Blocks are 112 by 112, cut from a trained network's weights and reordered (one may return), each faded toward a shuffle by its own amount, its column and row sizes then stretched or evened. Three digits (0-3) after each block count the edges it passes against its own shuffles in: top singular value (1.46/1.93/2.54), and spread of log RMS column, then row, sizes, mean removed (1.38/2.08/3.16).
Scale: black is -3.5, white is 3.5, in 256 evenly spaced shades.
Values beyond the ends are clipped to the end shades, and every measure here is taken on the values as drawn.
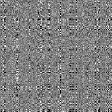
3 3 2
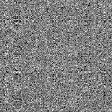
2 2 0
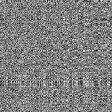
3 0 2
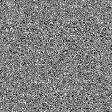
1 0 2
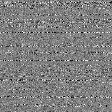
0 0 3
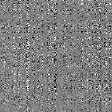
1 3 3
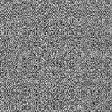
3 2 0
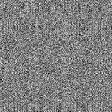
2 0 1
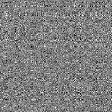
2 2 2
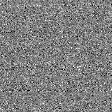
0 0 2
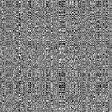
3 3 1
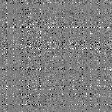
0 3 3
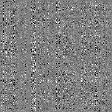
1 3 2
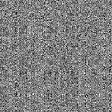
2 2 1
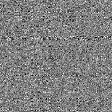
2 0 2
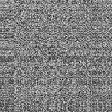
3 0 0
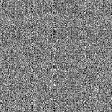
2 2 0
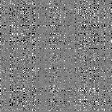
0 3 3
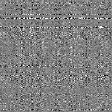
2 2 3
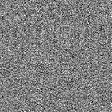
2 1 0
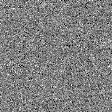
0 1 1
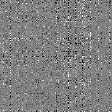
1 3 2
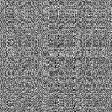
3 2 0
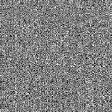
2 1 2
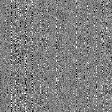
1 3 0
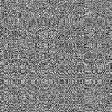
3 1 2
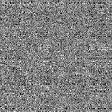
2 1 2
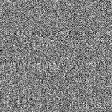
2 0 1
